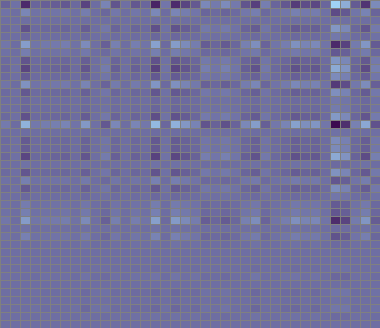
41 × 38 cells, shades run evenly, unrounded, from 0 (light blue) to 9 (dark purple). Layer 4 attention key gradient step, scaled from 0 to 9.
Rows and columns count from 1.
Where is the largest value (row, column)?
16, 34
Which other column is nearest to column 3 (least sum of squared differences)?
18
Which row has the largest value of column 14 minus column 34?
1
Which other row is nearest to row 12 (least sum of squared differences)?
24
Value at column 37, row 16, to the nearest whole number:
2
